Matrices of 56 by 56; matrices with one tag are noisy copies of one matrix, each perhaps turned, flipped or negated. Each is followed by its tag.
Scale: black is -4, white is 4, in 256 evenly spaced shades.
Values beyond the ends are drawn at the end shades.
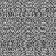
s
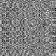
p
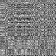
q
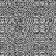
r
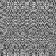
p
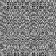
p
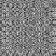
p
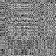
q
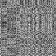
q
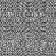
s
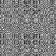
r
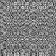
p
